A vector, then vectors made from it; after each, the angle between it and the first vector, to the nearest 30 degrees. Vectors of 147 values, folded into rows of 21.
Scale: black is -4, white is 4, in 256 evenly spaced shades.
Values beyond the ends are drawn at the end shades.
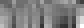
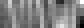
150 degrees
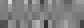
120 degrees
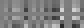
90 degrees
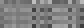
120 degrees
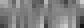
150 degrees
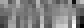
150 degrees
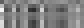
90 degrees
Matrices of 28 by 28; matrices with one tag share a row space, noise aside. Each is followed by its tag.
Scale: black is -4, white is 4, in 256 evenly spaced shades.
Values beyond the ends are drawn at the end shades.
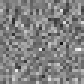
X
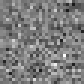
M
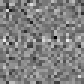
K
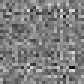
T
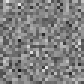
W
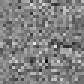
M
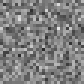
W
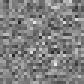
M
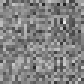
T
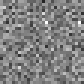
W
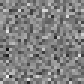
K
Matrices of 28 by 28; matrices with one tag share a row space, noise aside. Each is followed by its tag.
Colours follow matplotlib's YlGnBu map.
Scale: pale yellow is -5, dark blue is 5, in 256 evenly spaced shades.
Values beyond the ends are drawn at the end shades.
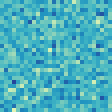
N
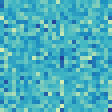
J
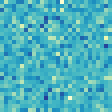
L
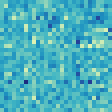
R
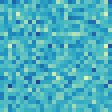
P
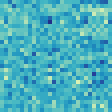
R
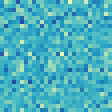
L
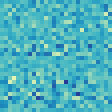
P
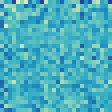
J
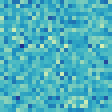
L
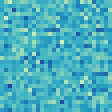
R
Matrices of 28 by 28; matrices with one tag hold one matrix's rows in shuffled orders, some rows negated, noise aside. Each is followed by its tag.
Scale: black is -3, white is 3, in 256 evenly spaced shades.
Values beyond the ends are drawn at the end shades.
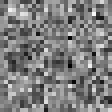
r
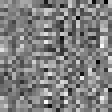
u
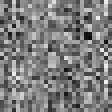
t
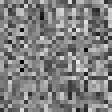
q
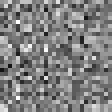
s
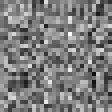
r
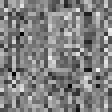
t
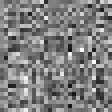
r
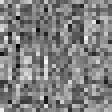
s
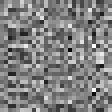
r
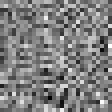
u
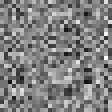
t
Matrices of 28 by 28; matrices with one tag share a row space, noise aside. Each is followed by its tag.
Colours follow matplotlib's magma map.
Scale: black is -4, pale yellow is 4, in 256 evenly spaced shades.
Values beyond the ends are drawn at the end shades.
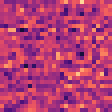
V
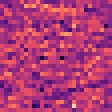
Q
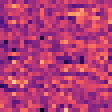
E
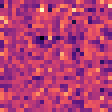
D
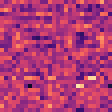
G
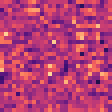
G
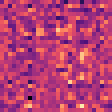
V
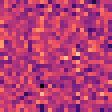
D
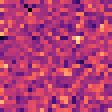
D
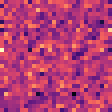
D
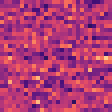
Q
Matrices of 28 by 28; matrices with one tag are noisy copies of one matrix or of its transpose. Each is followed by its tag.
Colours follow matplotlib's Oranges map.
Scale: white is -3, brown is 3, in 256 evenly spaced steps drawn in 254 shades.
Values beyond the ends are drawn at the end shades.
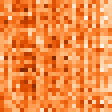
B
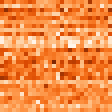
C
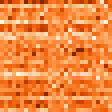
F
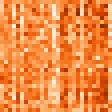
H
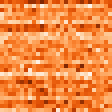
F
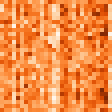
H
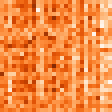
B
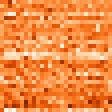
H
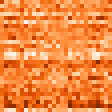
H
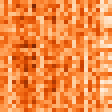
B
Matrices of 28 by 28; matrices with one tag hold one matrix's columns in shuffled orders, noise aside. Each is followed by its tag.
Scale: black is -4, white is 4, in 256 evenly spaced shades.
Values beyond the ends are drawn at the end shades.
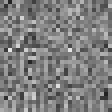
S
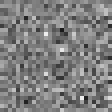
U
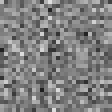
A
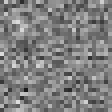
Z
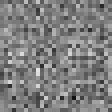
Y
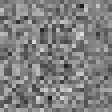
U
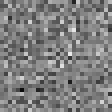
Z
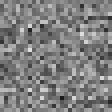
U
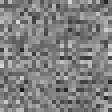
Z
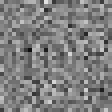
A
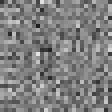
A
